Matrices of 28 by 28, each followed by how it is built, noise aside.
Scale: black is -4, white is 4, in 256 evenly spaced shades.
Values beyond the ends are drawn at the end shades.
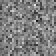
repeating rows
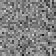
repeating rows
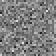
repeating rows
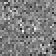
block diagonal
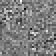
block diagonal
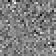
upper triangular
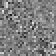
block diagonal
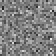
repeating rows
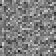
repeating rows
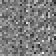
repeating rows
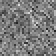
Toeplitz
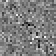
banded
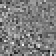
lower triangular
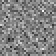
Toeplitz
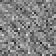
Toeplitz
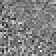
lower triangular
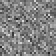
Toeplitz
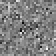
block diagonal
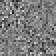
block diagonal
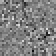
block diagonal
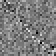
banded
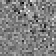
upper triangular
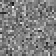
block diagonal
